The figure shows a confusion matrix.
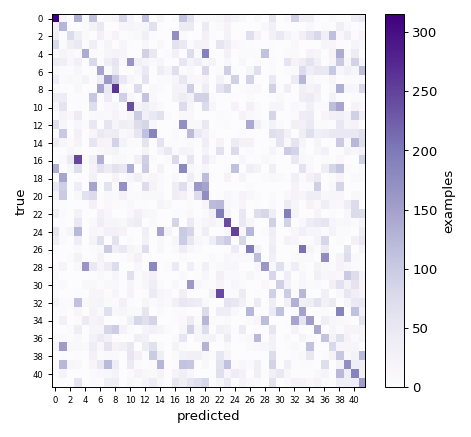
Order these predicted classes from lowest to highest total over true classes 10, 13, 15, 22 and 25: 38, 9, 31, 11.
9, 11, 38, 31
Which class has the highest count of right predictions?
0
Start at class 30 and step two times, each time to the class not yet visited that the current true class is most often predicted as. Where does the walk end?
1
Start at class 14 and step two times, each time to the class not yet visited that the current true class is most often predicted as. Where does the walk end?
38
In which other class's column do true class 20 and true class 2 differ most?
16
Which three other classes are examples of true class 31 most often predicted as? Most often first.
22, 33, 29
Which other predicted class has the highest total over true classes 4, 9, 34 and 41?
20
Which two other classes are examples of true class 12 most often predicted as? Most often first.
17, 26
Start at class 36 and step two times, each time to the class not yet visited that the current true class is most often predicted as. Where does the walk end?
39
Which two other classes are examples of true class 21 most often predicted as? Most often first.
22, 40
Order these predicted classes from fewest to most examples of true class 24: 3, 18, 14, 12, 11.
11, 12, 18, 3, 14
